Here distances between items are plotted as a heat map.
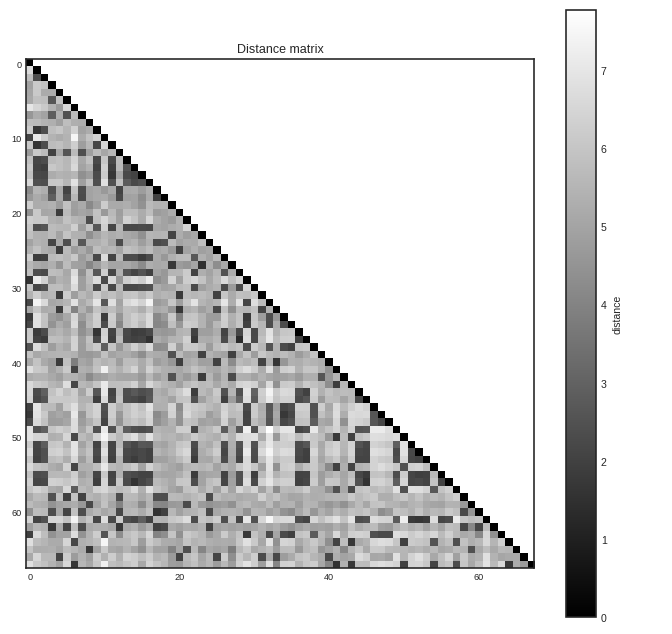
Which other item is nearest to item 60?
17
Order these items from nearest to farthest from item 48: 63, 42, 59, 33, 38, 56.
63, 38, 42, 33, 59, 56
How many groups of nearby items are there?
7
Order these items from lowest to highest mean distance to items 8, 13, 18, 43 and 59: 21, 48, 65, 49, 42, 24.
65, 21, 24, 42, 49, 48
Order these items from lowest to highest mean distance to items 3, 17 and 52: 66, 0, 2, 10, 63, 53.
53, 2, 63, 0, 10, 66
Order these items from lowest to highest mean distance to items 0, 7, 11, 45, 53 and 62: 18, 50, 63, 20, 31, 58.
18, 58, 63, 20, 31, 50
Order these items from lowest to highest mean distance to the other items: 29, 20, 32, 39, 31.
20, 39, 31, 29, 32
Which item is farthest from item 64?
10
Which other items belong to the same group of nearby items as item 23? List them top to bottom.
19, 27, 39, 42
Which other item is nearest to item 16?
37
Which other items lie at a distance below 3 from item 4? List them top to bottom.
20, 25, 31, 33, 40, 66
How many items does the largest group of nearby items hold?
23
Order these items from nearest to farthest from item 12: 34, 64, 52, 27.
34, 27, 64, 52
